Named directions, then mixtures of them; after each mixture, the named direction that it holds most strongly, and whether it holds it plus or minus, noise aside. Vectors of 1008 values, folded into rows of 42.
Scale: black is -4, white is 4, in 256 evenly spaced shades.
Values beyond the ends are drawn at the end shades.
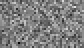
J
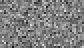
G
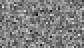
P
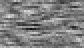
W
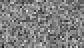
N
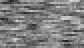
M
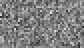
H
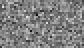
P, plus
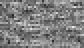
W, minus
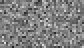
G, plus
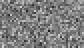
N, minus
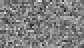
G, minus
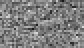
H, minus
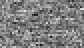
P, plus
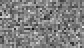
H, minus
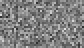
H, plus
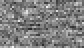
W, plus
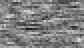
W, plus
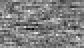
W, plus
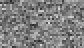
P, minus
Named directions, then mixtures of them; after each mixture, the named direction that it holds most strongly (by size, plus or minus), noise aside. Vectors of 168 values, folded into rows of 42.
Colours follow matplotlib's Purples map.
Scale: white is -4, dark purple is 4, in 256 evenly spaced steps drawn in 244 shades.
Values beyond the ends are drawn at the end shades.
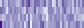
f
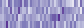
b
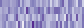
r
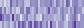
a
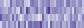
a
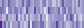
f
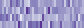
a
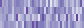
r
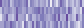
r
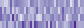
a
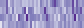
f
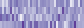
a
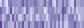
f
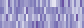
r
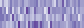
a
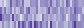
a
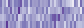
b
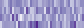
a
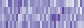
b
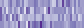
a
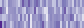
f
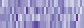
b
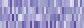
b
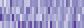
a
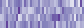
b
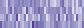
r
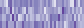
b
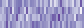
b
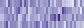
b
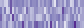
a
